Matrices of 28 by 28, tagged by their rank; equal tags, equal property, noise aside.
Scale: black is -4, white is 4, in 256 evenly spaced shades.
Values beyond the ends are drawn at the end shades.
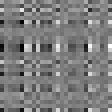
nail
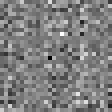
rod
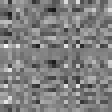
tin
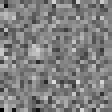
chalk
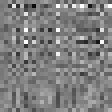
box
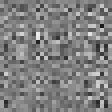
tin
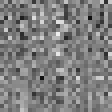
tin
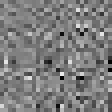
rod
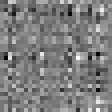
tin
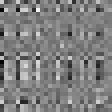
nail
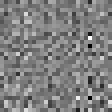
tin
